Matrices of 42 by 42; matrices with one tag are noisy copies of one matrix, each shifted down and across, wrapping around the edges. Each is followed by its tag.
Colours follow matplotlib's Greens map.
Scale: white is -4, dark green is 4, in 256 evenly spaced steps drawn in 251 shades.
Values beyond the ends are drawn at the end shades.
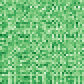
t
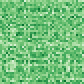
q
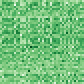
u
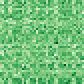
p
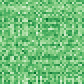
q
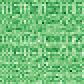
t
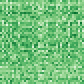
u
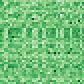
p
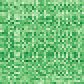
u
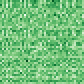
t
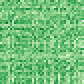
q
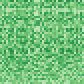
u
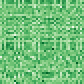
t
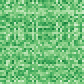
q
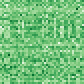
q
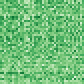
u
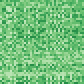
u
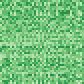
u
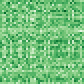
q
